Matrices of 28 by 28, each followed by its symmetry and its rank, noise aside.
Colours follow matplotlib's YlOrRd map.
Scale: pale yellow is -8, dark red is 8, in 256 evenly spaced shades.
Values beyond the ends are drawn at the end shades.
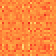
no symmetry, rank two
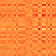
no symmetry, rank one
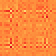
no symmetry, rank two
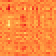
no symmetry, rank three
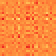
no symmetry, rank two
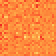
no symmetry, rank three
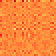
no symmetry, rank two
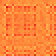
symmetric, rank one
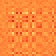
symmetric, rank one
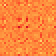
symmetric, rank three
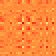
symmetric, rank one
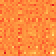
symmetric, rank three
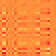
no symmetry, rank one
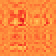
no symmetry, rank two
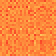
symmetric, rank three
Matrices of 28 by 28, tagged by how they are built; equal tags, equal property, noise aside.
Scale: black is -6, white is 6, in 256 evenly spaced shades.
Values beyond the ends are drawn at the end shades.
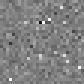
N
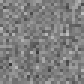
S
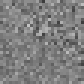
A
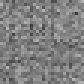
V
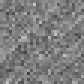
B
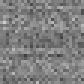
V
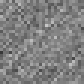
B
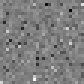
N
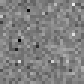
N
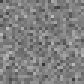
S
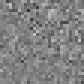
A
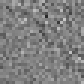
A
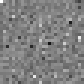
N
